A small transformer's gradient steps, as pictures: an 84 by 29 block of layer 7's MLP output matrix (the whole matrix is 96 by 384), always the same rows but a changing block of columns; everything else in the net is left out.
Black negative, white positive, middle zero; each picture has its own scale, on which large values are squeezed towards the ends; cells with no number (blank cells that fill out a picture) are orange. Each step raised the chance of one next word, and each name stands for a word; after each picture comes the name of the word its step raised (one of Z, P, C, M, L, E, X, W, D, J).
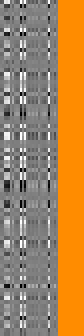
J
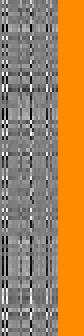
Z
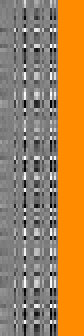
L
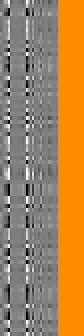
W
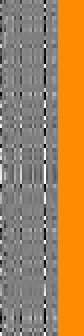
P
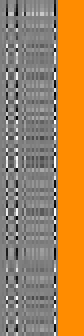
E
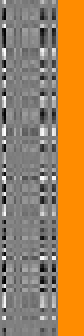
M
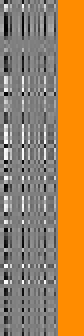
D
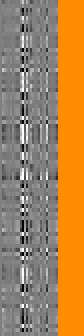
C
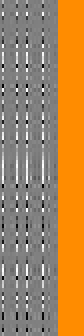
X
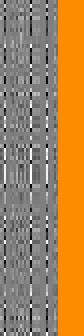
P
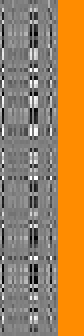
M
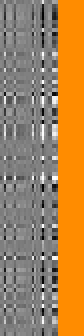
M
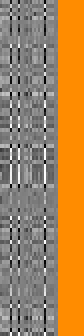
P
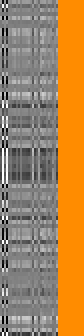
P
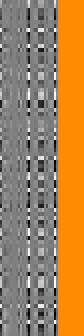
L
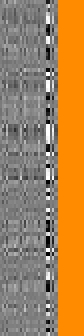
C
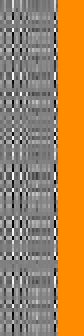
L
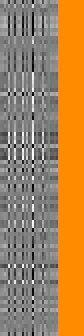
D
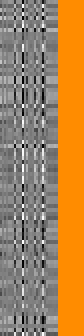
P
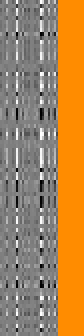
J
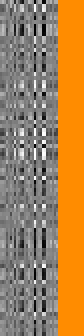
D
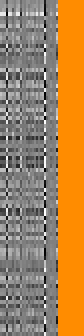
E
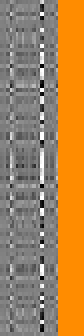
X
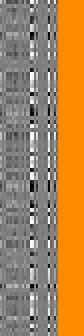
J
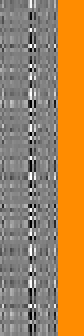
L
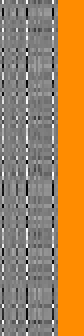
W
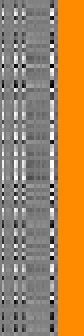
X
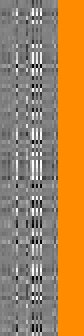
X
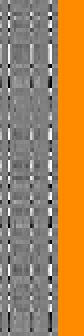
X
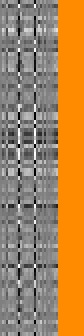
D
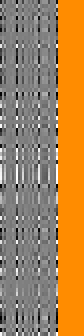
P
